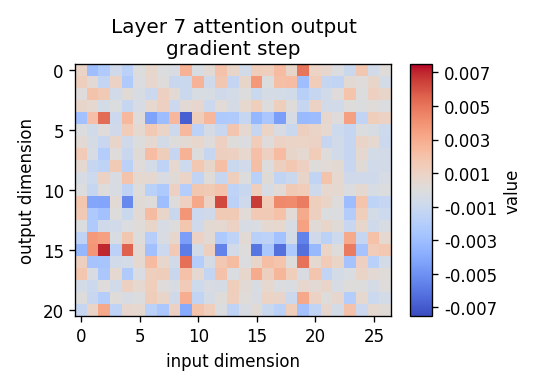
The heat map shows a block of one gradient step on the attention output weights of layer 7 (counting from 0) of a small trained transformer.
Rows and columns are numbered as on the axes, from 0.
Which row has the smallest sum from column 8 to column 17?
15
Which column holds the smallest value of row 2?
19
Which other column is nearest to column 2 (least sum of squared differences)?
23
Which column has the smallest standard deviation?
5
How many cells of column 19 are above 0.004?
3
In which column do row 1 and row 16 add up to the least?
2
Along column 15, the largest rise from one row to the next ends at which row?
16
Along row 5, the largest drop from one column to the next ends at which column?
10
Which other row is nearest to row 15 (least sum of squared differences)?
4
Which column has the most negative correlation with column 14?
11
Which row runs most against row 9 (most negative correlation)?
1
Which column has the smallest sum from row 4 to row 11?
7
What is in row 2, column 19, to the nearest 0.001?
-0.002
